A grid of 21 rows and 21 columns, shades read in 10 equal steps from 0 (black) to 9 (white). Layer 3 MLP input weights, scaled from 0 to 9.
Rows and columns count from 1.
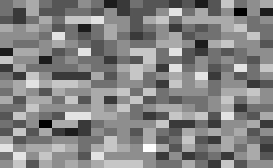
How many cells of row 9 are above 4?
9
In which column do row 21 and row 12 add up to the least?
17
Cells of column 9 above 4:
12
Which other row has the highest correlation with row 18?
19
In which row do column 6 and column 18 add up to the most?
15
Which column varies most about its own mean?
14
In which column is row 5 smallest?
11
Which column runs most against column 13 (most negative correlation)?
2
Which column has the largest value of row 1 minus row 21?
3
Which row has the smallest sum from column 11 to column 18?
1
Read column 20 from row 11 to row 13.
2 7 6
